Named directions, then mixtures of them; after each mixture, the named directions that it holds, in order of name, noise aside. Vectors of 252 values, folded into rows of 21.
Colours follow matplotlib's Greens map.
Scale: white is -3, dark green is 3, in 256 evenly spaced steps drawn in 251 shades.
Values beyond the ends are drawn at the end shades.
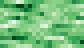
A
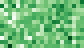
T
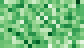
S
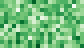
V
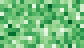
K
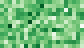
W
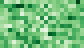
A, S, W.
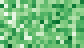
T.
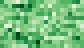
A, S, V.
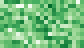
A, S.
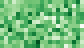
S, V, W.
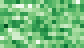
A, K, S.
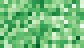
T, V, W.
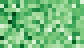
T.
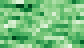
A.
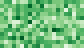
A, W.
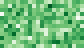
K.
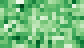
A, V.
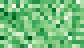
S, T.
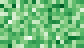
K, T, V.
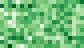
A, T.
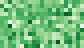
K, T, W.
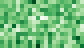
V.
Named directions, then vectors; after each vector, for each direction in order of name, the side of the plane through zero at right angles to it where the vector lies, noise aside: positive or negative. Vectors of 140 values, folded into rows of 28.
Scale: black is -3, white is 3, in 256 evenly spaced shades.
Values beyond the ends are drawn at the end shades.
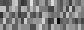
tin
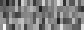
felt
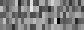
positive, positive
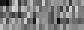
positive, positive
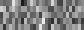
negative, positive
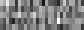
negative, negative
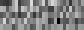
positive, positive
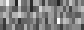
negative, negative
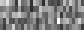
negative, negative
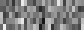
positive, negative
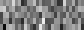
negative, positive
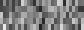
positive, negative
